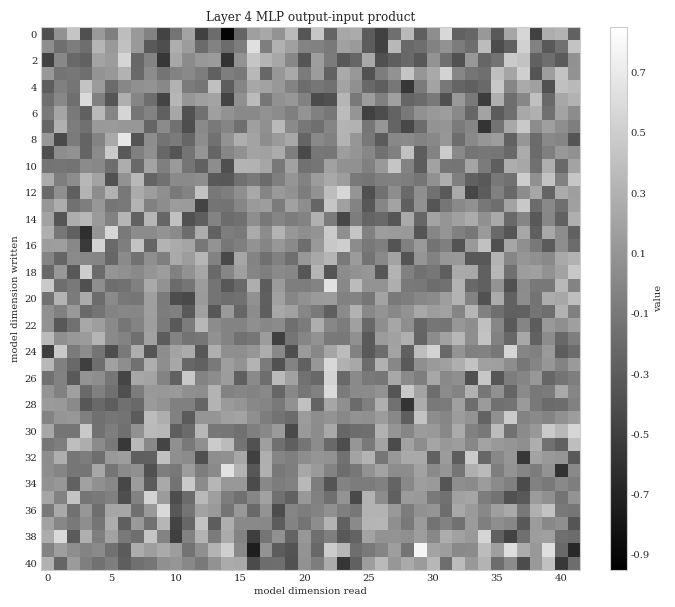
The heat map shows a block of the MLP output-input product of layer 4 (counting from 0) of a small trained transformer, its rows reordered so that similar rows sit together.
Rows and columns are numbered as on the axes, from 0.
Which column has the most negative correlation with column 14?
16
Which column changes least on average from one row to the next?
38
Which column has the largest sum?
22
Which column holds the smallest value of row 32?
37
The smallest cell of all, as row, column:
0, 14
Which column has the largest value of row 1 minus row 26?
6
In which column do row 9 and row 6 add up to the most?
31
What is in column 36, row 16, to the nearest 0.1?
0.2
